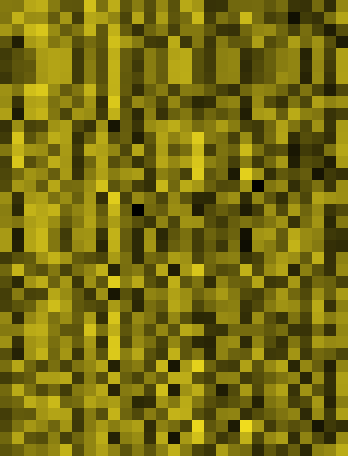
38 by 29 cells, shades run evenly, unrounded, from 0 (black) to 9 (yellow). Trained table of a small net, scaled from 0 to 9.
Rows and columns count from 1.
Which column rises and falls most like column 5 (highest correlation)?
16
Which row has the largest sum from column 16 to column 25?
23
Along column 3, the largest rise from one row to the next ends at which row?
8
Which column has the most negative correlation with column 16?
22
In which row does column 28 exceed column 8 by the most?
25
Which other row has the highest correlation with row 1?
28
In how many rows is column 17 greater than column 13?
20
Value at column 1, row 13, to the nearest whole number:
5
